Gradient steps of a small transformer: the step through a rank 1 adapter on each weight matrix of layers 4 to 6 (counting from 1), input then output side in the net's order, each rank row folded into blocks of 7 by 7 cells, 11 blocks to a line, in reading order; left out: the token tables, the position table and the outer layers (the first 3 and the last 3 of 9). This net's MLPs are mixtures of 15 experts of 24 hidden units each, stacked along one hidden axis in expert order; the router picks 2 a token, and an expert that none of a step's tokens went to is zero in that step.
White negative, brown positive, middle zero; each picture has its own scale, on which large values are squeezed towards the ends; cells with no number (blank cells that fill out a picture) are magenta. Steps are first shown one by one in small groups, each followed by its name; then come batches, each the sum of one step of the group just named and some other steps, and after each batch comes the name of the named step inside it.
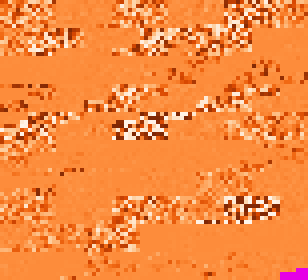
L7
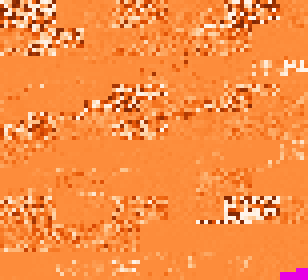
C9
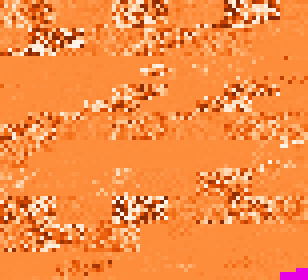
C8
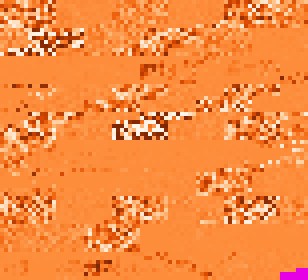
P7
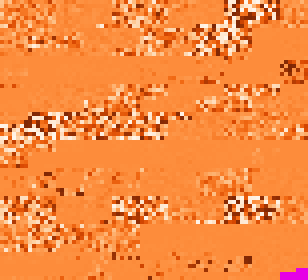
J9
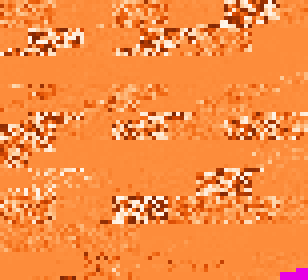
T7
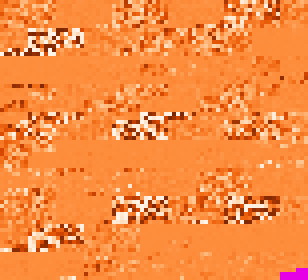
T7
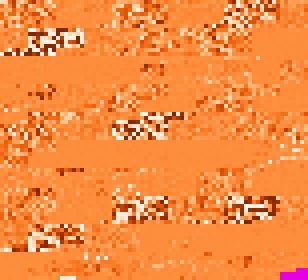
T7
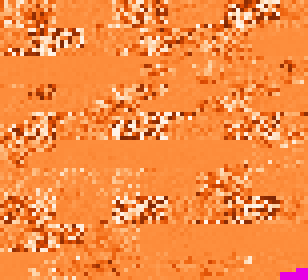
C8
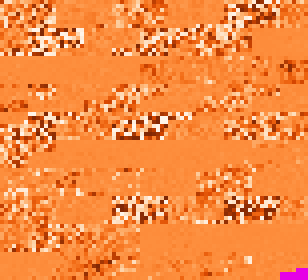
L7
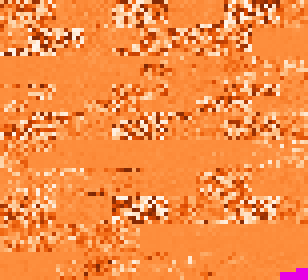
T7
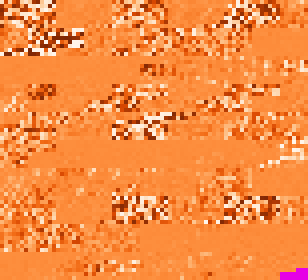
C9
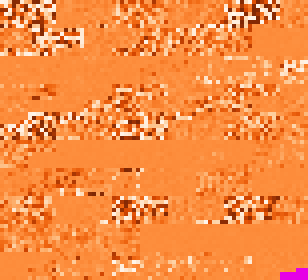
C9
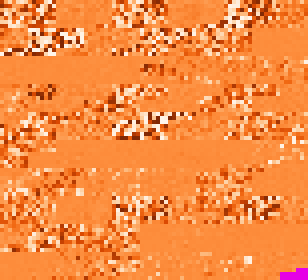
L7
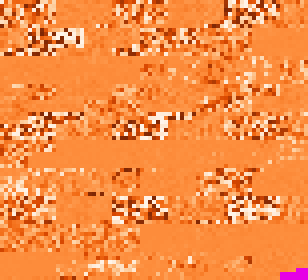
T7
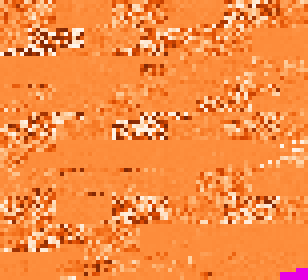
P7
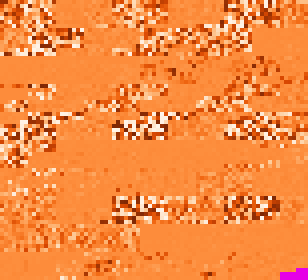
L7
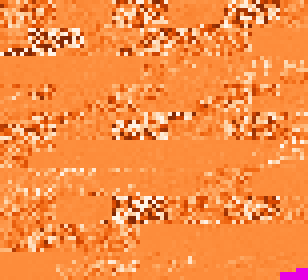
T7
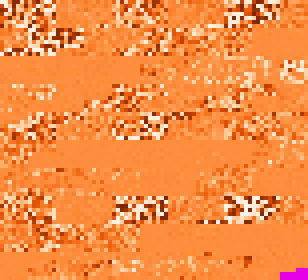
C9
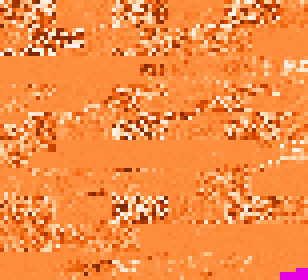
C9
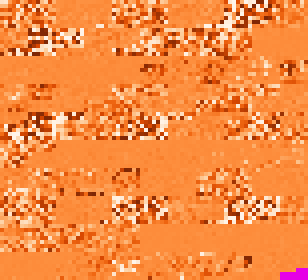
J9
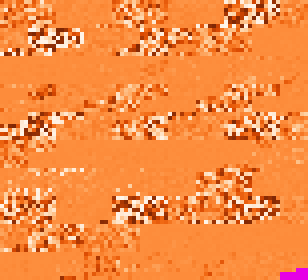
T7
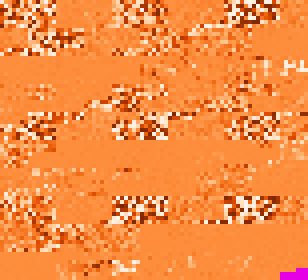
C9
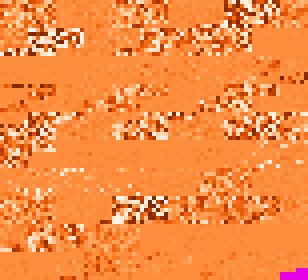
T7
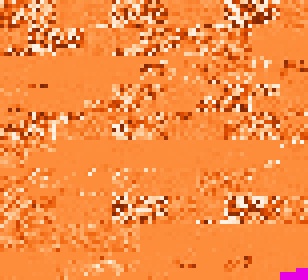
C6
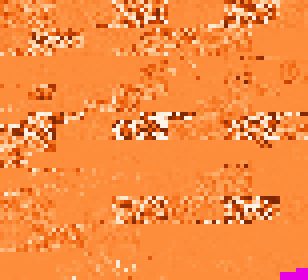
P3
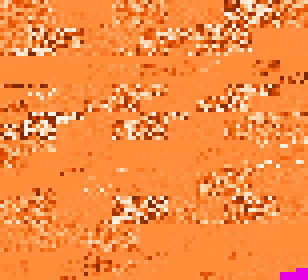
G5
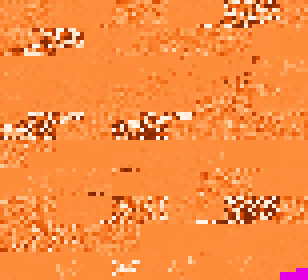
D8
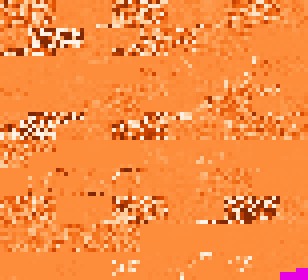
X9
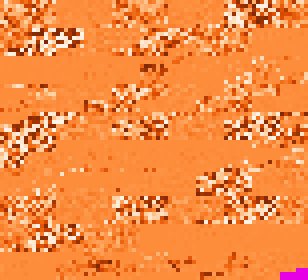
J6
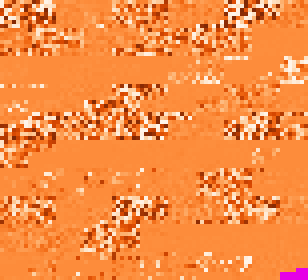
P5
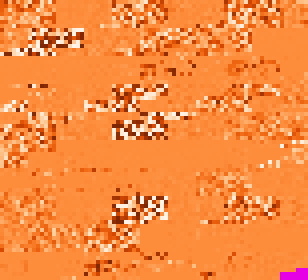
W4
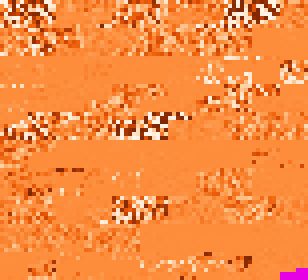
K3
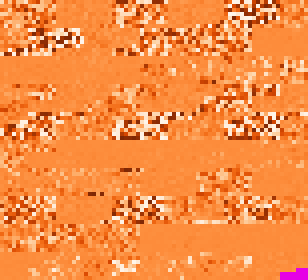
D8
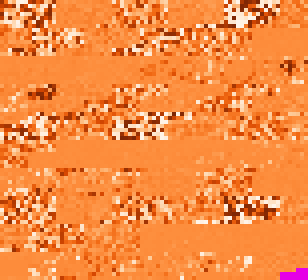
X9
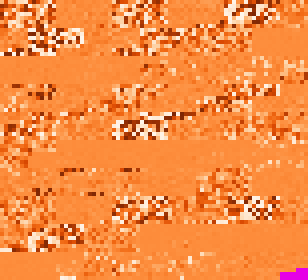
C6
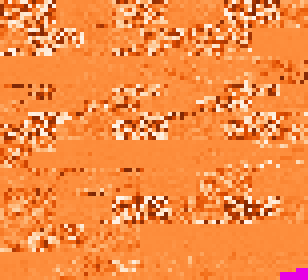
G5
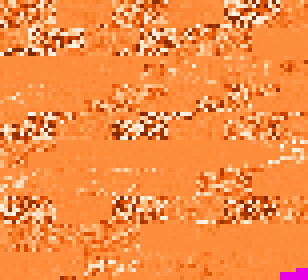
D8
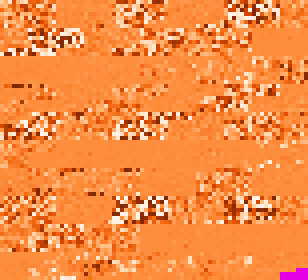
G5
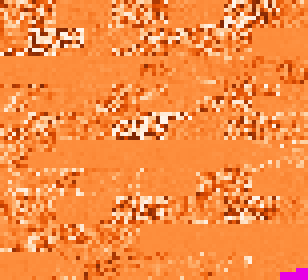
W4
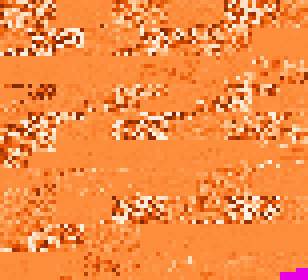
G5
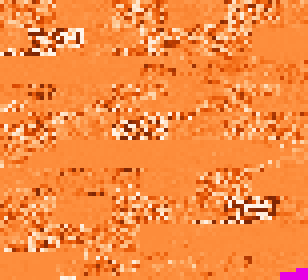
W4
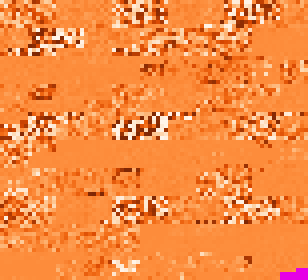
P3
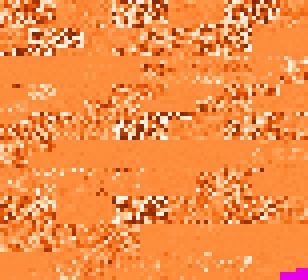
P5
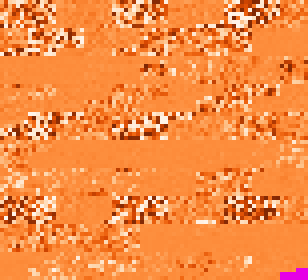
D8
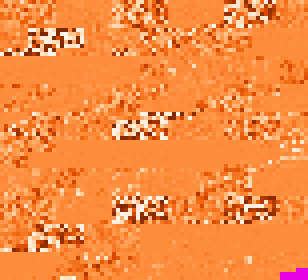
P3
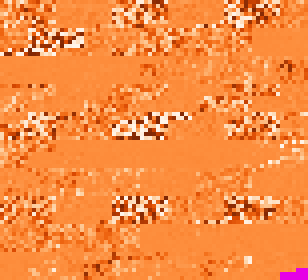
W4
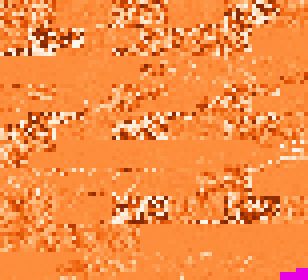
X9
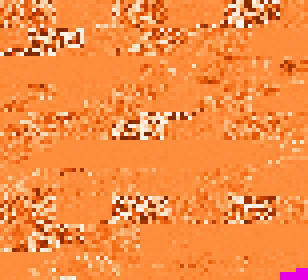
C6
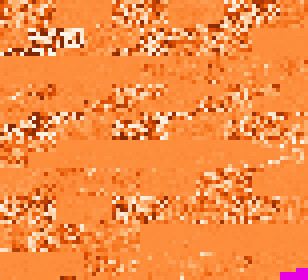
X9
